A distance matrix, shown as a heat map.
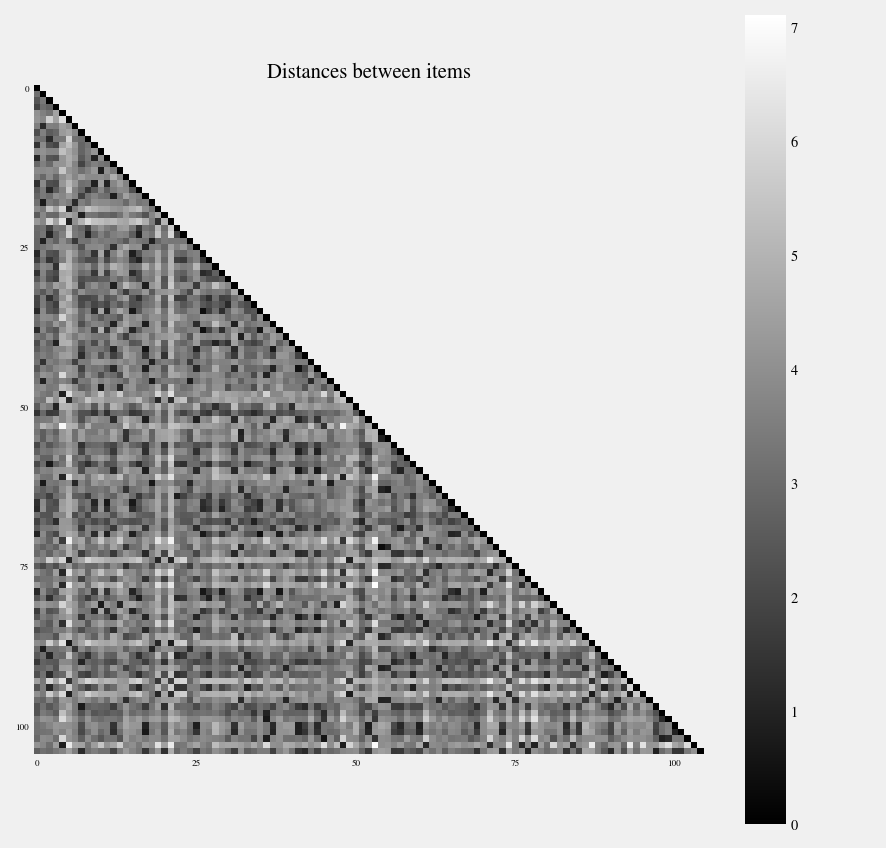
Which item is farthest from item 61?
53
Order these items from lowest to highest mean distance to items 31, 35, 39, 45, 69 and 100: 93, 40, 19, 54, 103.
40, 54, 19, 93, 103
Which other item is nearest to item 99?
36
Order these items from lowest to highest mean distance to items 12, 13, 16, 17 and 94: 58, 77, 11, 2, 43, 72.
2, 77, 11, 58, 43, 72
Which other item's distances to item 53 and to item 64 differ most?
22
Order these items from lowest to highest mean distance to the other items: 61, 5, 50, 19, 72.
72, 50, 61, 19, 5
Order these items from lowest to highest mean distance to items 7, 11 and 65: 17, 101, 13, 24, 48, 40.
40, 17, 101, 24, 13, 48
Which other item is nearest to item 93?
95
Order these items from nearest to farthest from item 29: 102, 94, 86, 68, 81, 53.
94, 68, 86, 102, 53, 81
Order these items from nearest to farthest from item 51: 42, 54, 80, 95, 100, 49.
80, 54, 42, 100, 49, 95
